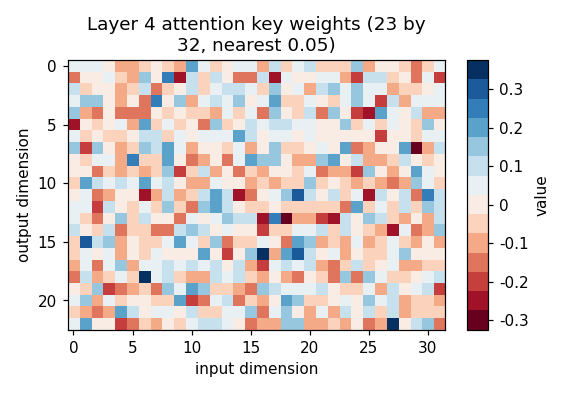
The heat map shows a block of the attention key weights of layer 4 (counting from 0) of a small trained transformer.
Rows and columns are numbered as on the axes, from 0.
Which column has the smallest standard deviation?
3
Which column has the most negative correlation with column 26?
2
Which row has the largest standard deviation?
11
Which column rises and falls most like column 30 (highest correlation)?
12
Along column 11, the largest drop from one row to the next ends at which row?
20
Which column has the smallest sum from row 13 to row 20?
22
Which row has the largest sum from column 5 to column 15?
6
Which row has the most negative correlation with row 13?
16
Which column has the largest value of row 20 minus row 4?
25
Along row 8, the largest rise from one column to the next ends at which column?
5
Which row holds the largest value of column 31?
14
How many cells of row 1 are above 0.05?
7
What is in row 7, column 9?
0.05
